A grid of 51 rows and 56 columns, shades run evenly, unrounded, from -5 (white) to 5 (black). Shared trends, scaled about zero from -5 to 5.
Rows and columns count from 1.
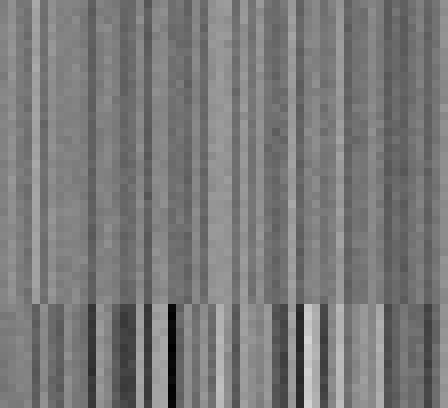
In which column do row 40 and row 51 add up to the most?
22
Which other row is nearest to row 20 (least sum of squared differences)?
8
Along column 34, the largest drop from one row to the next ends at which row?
39
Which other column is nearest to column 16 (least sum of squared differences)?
54
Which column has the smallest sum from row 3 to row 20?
5
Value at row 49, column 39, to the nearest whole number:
-3
